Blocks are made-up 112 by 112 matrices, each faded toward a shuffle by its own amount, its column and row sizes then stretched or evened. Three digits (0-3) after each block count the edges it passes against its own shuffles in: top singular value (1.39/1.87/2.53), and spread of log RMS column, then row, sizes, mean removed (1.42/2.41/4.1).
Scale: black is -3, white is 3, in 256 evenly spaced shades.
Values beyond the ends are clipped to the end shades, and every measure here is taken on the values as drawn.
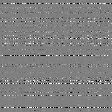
3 1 3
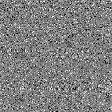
2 0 1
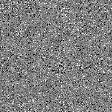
1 1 1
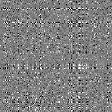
3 2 2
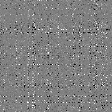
2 2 2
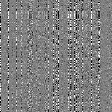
3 3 0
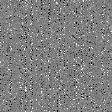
0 2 0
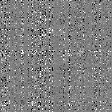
0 3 2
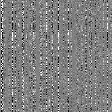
3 3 0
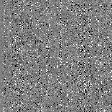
1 2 1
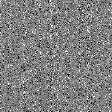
1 2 0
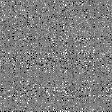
0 2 2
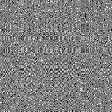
3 0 1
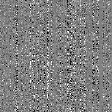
1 3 1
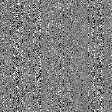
0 3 0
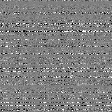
1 1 3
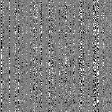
1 3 1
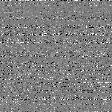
0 0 3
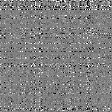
2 2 3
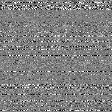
2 0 3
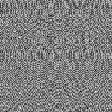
3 0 0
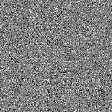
2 1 0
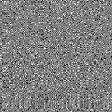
3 0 1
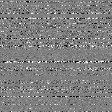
1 0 3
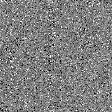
0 1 0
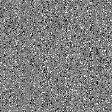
0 2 0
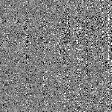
1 2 1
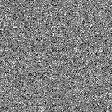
2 0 0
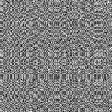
3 1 0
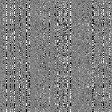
3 3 1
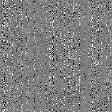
2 3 0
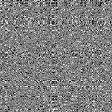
3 1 2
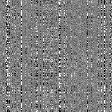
3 3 1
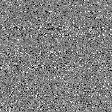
1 0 2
